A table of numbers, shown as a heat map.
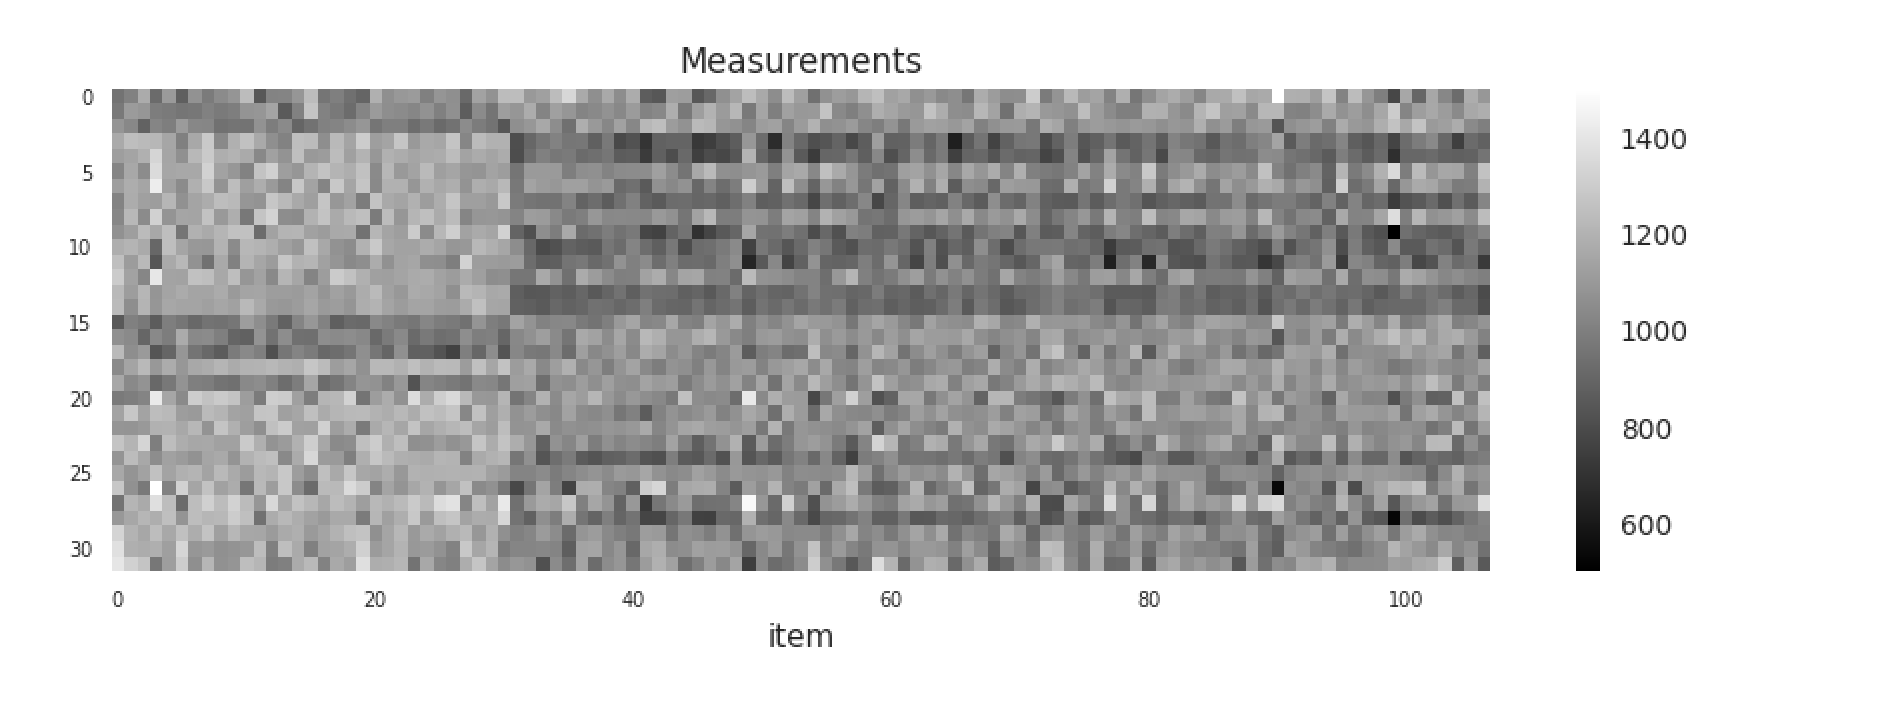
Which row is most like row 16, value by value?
2
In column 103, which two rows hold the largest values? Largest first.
31, 23
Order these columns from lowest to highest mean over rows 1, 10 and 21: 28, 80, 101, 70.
101, 70, 80, 28
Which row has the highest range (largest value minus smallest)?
26
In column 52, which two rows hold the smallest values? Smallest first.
11, 10
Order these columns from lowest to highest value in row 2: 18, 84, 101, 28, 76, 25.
25, 28, 18, 76, 84, 101
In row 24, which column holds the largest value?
15
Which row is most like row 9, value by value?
28
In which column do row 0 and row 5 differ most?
99
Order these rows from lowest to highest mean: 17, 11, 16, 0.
11, 17, 16, 0
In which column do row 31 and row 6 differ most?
49
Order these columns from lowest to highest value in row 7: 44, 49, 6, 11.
44, 49, 11, 6
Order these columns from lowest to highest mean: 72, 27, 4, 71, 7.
72, 71, 27, 4, 7
